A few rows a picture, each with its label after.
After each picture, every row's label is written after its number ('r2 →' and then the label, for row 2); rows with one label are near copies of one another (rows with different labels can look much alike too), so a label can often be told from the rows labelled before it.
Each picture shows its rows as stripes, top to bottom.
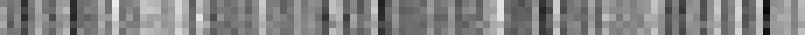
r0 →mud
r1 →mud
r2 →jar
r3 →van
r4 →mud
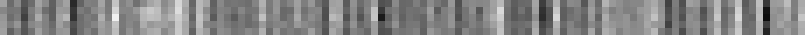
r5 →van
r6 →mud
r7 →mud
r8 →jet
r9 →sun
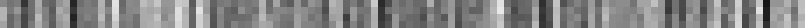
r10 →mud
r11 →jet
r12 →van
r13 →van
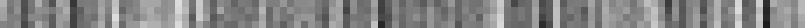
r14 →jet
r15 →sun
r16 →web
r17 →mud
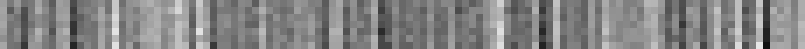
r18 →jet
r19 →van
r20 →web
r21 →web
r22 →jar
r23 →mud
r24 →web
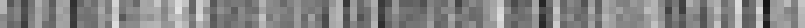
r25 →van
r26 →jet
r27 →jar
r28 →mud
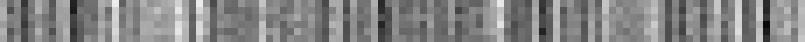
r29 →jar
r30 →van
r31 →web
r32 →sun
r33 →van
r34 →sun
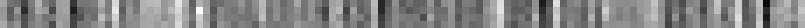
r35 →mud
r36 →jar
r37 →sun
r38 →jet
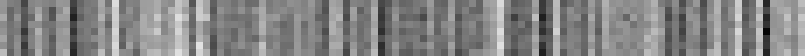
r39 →web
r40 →jar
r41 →van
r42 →mud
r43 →mud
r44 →jet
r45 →jar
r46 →van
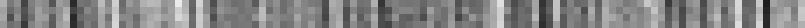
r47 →jet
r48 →sun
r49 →van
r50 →web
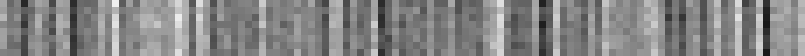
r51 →jar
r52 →sun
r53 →jet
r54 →mud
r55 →jet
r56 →web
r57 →web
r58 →mud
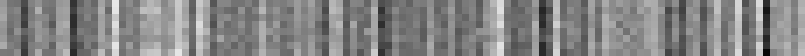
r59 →web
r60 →mud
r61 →web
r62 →jar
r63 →van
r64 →sun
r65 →web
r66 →mud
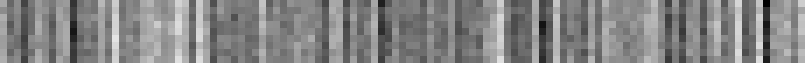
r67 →sun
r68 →sun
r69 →jet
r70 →van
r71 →van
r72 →web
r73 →web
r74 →van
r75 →jet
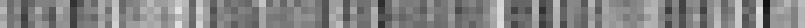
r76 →sun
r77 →jet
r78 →web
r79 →jet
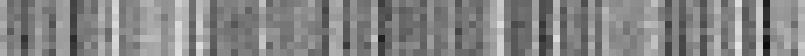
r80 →sun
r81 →web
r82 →web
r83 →jet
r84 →van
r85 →mud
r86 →sun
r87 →jet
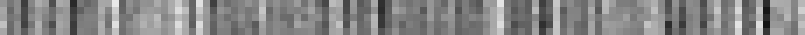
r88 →jar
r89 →sun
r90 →mud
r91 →jet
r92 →jet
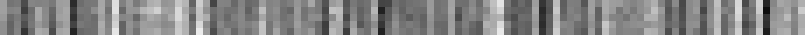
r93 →web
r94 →mud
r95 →van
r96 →jar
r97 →jar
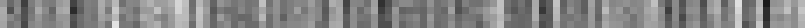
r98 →sun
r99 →van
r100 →sun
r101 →web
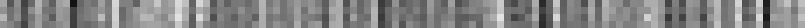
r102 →van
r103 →mud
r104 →jet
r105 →mud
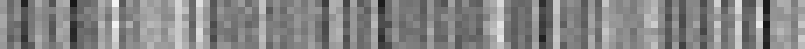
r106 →jar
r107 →sun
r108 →jet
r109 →web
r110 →jar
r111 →jar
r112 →sun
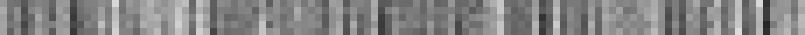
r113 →web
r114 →jet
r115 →van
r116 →sun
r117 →van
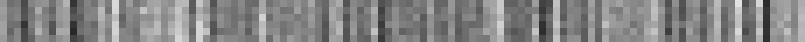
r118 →web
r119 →mud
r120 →sun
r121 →jar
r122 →van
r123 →sun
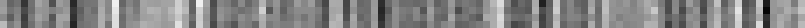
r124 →jar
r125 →sun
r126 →jar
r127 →jet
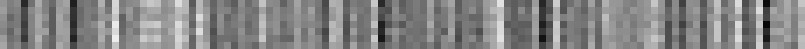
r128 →mud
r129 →web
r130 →jar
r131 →mud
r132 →jar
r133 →mud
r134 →jet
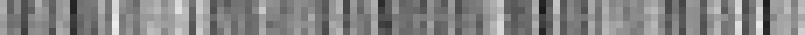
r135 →van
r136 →van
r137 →web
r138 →web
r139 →web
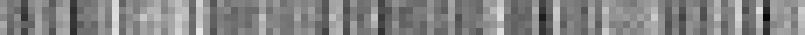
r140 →jar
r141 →web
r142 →mud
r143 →van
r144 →jar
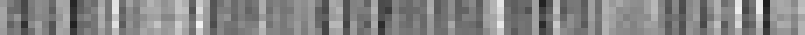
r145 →web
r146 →web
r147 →web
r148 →jar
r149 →jar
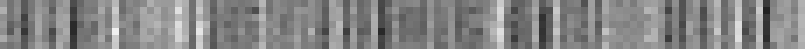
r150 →sun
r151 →jet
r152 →mud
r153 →van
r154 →jar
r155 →jet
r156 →jar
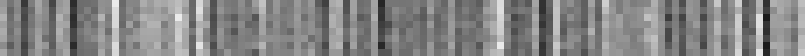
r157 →jar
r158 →jar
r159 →jet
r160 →web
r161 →jet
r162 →jet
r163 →jar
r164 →web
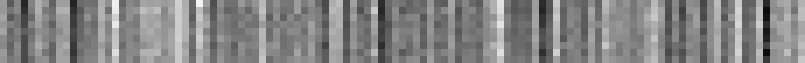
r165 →jar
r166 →mud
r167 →sun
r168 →web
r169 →sun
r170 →sun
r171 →jar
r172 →mud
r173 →sun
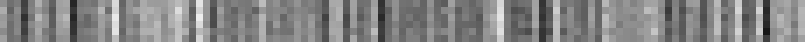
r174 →jar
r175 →jet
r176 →jar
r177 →jar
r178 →mud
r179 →jar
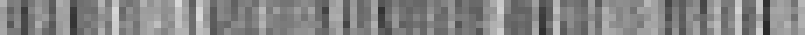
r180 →jet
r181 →jar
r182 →jar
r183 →van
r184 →web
